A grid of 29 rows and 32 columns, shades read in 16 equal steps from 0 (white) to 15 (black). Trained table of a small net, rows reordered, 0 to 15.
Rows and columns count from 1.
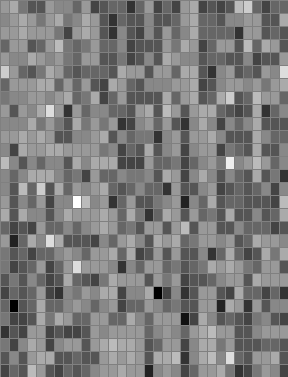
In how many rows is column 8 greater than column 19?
13
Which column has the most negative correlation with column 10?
16
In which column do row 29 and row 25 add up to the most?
21
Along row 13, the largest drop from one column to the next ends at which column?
26
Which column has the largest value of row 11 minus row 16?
9
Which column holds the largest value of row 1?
15
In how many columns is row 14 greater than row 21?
17
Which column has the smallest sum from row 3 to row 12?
6
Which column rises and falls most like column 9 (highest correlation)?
10
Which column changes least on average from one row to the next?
23
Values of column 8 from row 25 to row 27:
6 11 6
